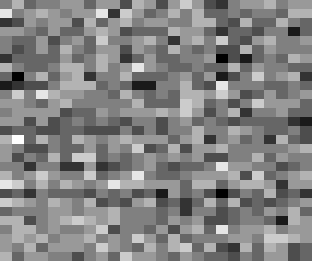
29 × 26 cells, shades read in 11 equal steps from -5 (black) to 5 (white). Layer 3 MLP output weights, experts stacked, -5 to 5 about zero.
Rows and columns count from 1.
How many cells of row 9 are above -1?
15
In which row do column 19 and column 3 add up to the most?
26
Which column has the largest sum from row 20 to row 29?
1
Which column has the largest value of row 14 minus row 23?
16
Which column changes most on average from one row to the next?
19
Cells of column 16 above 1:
6
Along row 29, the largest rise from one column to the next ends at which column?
11
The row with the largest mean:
21
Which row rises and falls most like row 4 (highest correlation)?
28
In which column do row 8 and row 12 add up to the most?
12
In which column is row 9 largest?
22
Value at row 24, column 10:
2
